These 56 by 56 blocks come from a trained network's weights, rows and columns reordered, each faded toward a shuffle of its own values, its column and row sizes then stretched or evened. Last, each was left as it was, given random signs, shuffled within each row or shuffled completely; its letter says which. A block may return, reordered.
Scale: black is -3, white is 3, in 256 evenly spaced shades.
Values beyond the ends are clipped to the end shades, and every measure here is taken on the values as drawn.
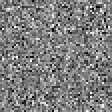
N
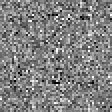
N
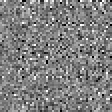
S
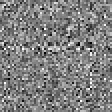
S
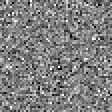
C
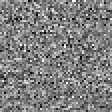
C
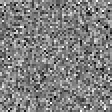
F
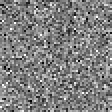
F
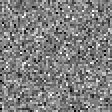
F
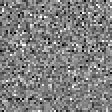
C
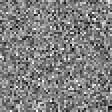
C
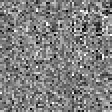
S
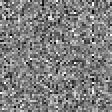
N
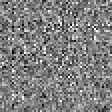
S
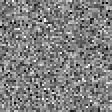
F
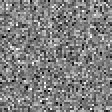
F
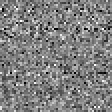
C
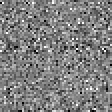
C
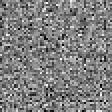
S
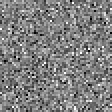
F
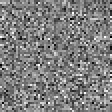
N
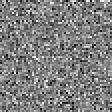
C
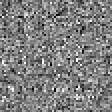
S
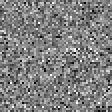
C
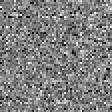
C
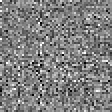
S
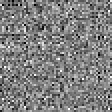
S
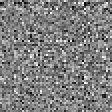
S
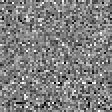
C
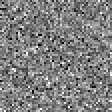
F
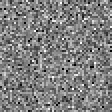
F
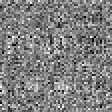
S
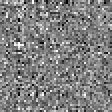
S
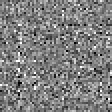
N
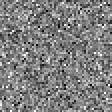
F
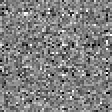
N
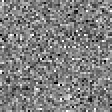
C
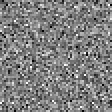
F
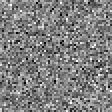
F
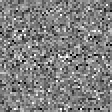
C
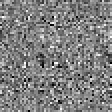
S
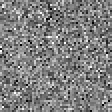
F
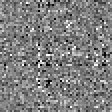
N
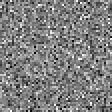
F
